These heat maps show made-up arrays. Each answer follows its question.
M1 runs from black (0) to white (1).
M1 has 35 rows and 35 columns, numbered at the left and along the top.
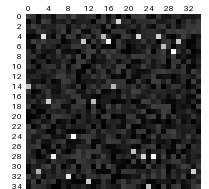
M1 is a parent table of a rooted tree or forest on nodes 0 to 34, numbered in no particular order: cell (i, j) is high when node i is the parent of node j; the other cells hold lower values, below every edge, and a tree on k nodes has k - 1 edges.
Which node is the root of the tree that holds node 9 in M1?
34
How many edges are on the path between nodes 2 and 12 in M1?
3
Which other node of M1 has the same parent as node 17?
0
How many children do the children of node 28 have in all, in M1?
3
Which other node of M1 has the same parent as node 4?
13
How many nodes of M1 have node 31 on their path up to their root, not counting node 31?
3
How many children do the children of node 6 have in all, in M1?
1
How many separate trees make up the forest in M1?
11
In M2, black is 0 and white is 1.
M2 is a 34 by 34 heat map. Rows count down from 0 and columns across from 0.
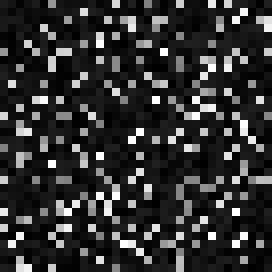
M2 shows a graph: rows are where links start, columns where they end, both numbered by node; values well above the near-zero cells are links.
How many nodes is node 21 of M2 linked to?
3
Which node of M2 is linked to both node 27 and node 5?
node 3
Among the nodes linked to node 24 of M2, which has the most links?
node 22
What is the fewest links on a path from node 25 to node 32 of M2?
3
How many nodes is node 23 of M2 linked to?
5
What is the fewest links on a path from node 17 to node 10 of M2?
2
